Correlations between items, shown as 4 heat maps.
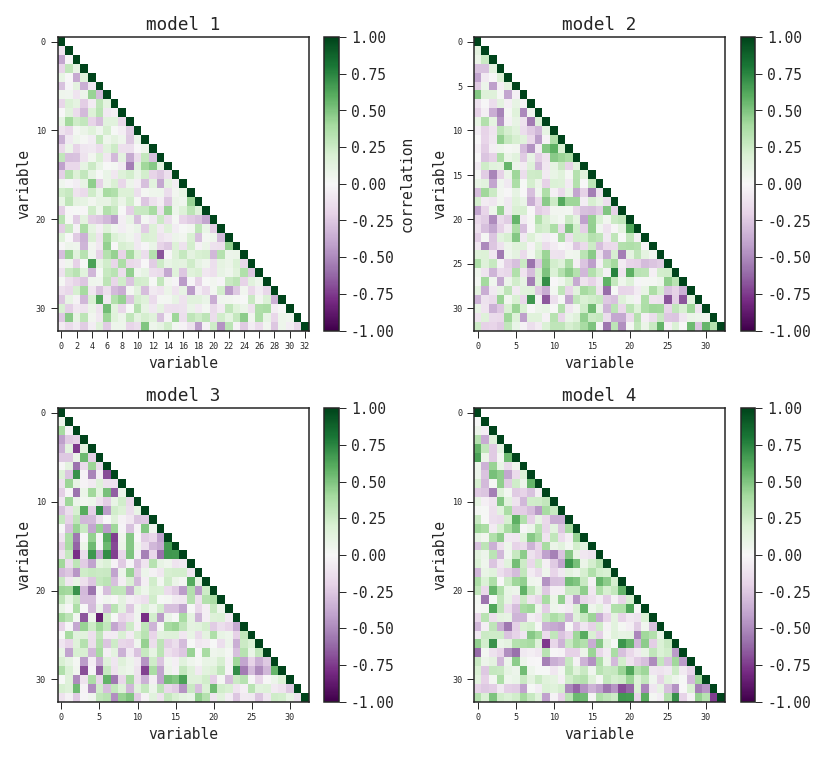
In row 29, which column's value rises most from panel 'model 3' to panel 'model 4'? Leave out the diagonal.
3
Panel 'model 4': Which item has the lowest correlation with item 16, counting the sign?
10
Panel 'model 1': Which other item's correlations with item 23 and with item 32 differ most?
6
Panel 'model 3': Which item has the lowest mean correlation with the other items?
7
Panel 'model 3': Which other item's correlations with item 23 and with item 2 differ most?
16
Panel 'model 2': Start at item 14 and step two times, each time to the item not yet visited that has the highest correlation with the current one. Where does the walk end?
31
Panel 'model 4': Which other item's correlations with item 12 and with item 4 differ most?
11
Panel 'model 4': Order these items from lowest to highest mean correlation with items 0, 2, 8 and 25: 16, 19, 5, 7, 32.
16, 5, 19, 32, 7
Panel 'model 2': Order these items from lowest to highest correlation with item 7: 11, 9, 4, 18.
9, 18, 11, 4
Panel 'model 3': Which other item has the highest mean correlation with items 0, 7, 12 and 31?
2
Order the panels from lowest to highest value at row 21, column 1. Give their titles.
model 4, model 2, model 3, model 1
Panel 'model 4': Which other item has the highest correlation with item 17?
12
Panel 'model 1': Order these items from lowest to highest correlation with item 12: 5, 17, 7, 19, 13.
13, 5, 17, 7, 19
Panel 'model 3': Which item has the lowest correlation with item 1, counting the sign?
27
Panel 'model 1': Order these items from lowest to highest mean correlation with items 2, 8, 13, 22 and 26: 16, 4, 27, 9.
16, 4, 9, 27
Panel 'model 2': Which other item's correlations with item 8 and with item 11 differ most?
3
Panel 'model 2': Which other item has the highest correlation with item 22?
5
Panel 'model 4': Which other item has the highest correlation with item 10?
3
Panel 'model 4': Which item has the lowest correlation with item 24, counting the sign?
4
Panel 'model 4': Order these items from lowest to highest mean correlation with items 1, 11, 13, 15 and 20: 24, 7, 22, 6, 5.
24, 7, 6, 5, 22
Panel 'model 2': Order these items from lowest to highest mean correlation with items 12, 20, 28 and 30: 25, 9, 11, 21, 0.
25, 0, 9, 11, 21
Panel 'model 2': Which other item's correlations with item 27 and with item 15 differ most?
17
